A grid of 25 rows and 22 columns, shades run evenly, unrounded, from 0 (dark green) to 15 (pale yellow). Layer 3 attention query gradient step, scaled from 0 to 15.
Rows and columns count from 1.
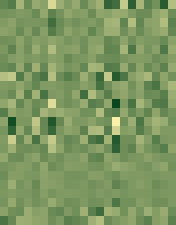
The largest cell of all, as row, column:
14, 15
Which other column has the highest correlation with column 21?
17
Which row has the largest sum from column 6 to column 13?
1
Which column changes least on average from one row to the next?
10
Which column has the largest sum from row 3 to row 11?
12
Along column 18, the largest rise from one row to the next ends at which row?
16
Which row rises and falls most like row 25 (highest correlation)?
20
